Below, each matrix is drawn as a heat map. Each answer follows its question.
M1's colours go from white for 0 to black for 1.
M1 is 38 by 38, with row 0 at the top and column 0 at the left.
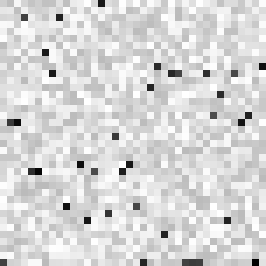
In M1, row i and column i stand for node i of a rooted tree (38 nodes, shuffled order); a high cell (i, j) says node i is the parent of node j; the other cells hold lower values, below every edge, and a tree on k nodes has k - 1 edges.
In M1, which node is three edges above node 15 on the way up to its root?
19
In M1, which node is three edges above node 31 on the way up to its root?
10
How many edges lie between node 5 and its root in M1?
2
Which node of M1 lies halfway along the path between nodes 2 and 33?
24
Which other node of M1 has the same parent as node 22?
37
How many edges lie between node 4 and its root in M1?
2
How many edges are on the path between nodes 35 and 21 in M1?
9
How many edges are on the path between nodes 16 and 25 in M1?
4
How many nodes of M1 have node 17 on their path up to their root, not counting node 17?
5
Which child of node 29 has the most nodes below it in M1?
9
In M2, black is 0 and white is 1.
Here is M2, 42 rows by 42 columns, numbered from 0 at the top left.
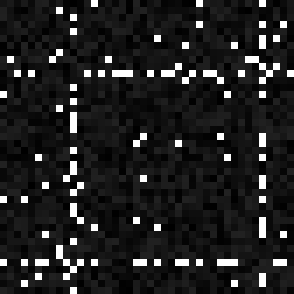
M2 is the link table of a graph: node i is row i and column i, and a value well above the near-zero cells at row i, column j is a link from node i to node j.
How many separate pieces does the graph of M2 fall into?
3
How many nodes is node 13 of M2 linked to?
3
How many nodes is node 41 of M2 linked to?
1
